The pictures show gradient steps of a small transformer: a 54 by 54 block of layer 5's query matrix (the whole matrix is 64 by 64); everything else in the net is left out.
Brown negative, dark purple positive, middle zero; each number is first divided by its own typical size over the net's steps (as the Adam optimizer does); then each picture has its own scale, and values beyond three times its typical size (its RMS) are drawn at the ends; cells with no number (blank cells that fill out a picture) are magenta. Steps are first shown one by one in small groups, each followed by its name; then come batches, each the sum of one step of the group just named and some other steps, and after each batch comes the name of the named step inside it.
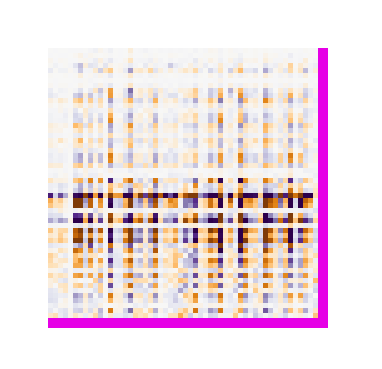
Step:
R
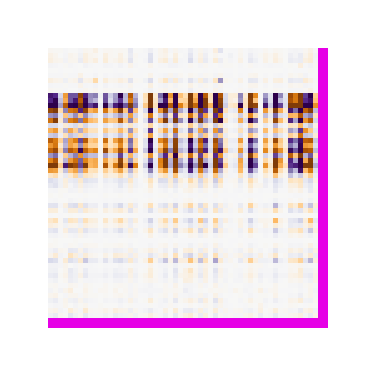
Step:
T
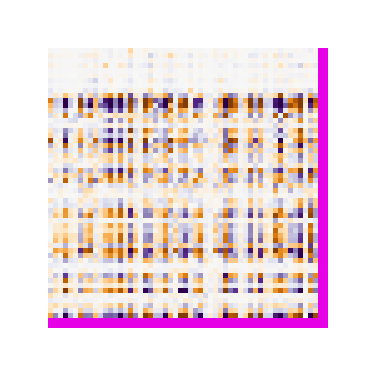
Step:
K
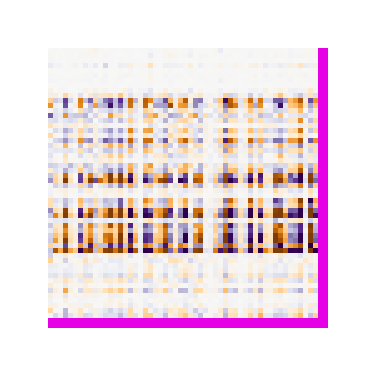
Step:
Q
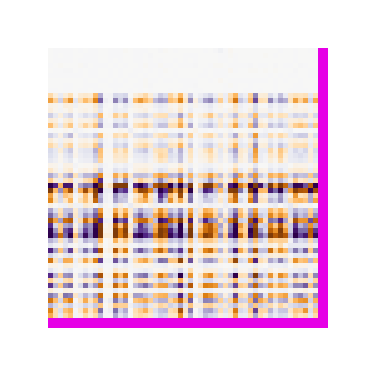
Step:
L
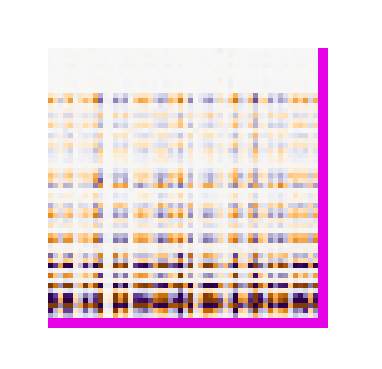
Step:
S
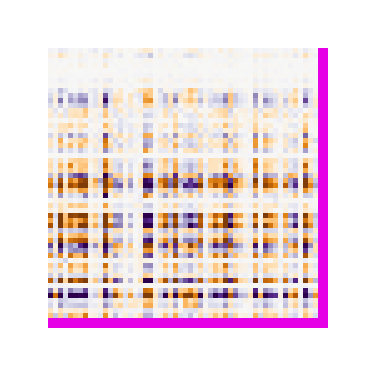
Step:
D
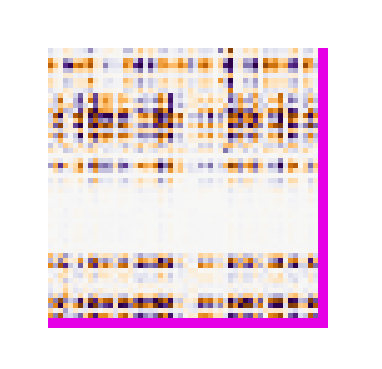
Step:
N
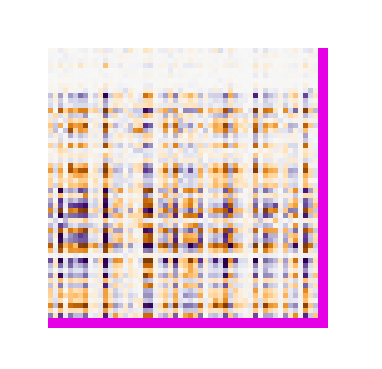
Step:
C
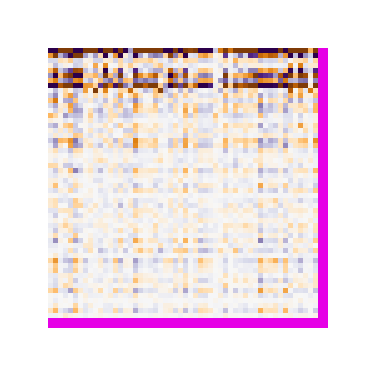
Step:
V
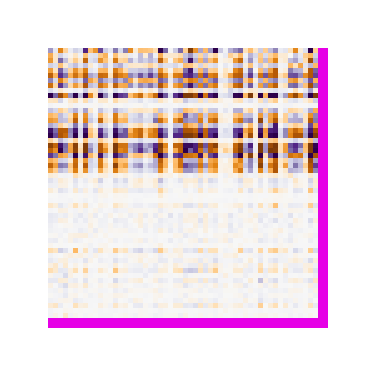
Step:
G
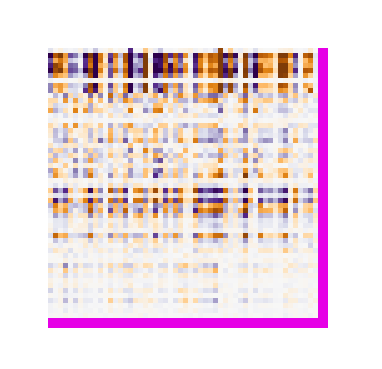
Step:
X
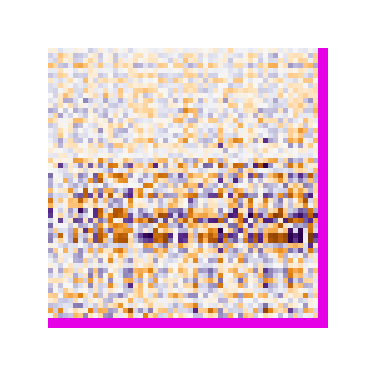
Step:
Q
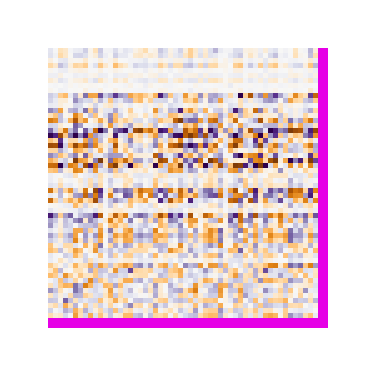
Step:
G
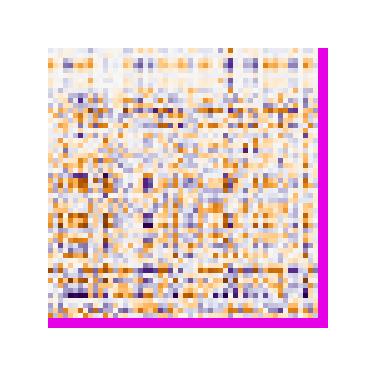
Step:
D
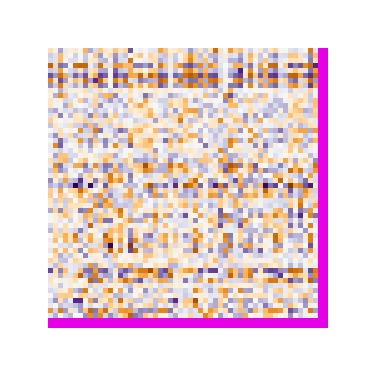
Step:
Q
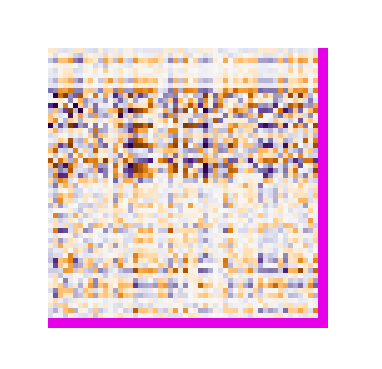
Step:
T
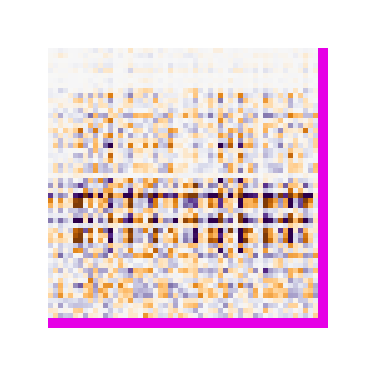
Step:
R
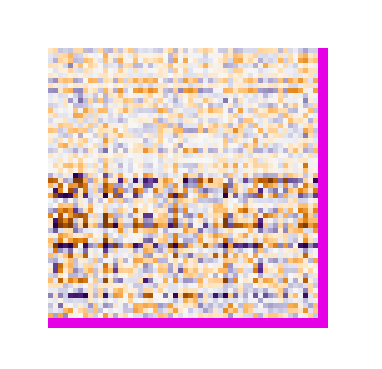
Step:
D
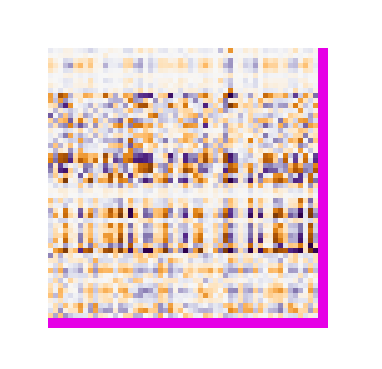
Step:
Q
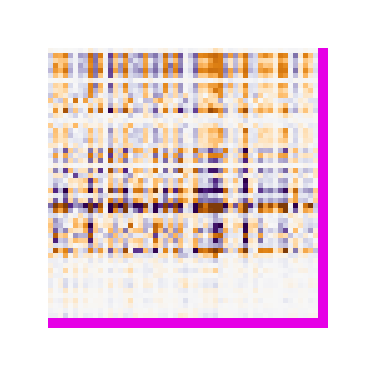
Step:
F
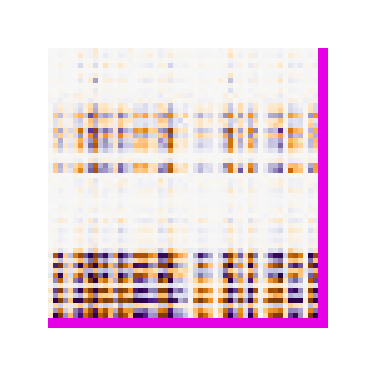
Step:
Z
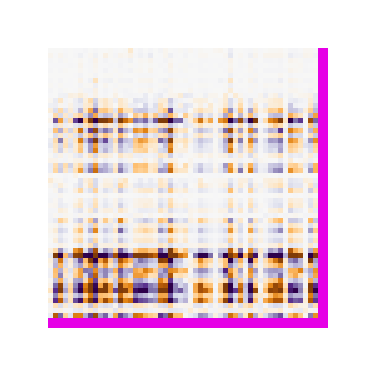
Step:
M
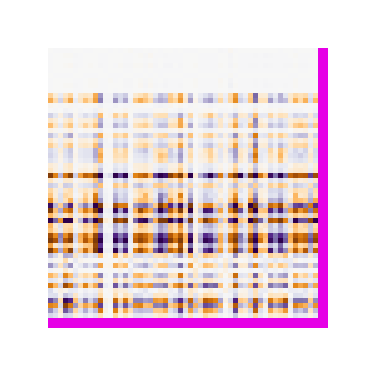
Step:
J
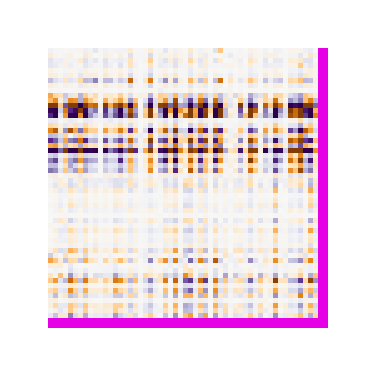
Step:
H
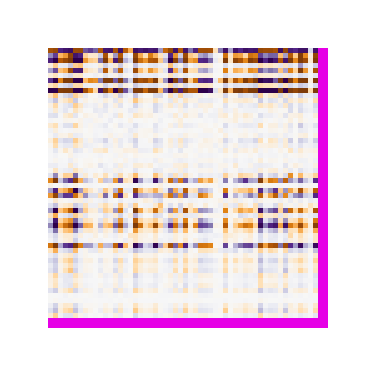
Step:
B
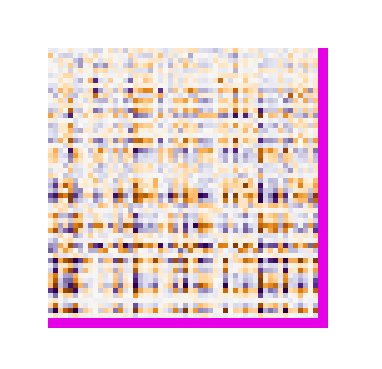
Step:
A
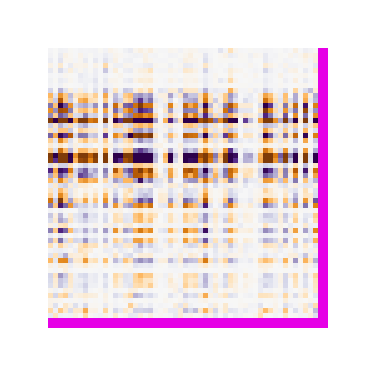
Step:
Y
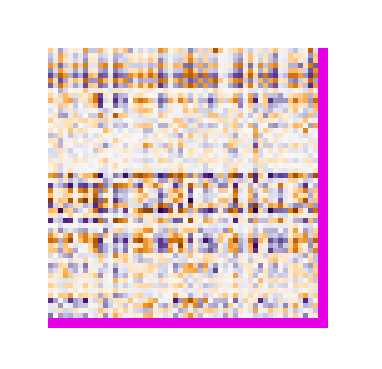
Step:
J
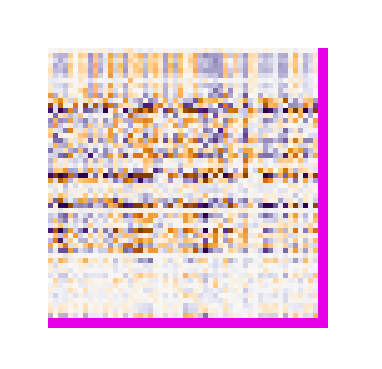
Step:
H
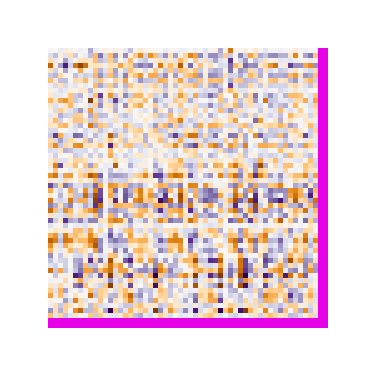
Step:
J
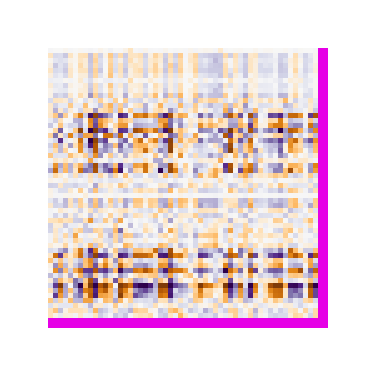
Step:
M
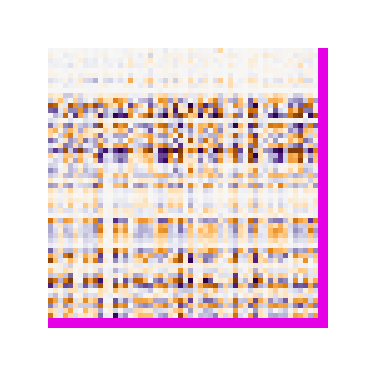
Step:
H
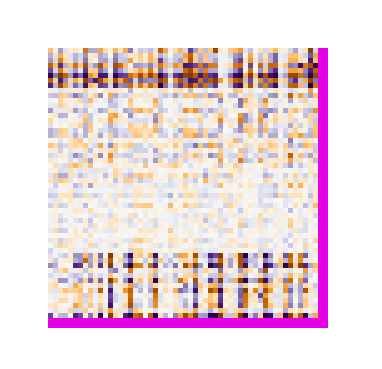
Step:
A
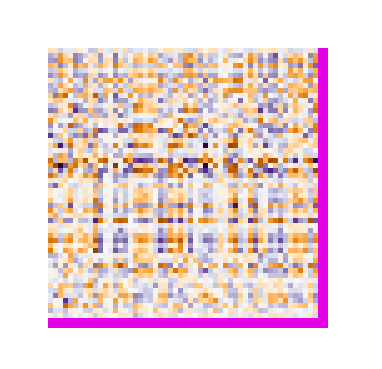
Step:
J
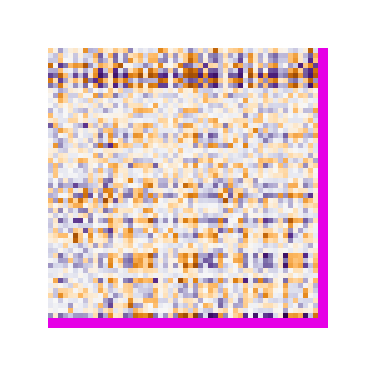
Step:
A
